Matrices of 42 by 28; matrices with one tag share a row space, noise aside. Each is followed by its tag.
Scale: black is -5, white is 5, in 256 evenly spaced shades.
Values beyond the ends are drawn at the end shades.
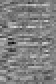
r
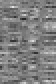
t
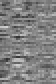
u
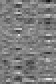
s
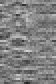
u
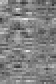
u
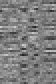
t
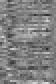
r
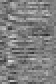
r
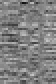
t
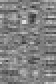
t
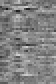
u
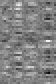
s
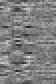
u
